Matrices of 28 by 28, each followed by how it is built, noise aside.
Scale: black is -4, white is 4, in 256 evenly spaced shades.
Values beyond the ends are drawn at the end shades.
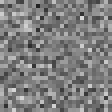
blocks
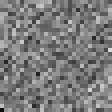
Hankel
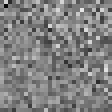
upper triangular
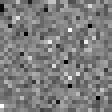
sparse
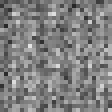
blocks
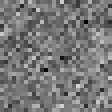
Hankel
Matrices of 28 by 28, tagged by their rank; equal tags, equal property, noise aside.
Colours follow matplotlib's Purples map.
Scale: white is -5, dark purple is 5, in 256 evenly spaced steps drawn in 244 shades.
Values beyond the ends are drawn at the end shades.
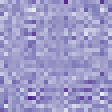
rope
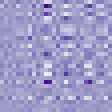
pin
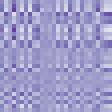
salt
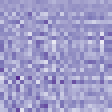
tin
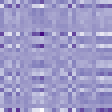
salt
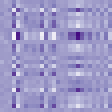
salt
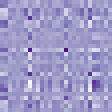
pin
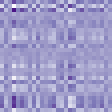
salt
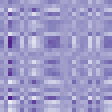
salt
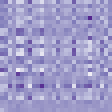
pin
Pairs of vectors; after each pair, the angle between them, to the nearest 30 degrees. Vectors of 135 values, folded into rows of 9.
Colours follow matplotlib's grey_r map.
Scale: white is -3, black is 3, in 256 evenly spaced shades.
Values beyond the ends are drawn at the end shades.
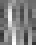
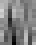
150 degrees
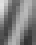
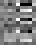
90 degrees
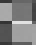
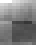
120 degrees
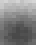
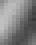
60 degrees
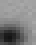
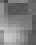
150 degrees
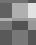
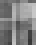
30 degrees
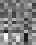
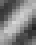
90 degrees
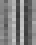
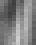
120 degrees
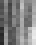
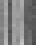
90 degrees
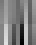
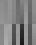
30 degrees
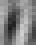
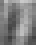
30 degrees
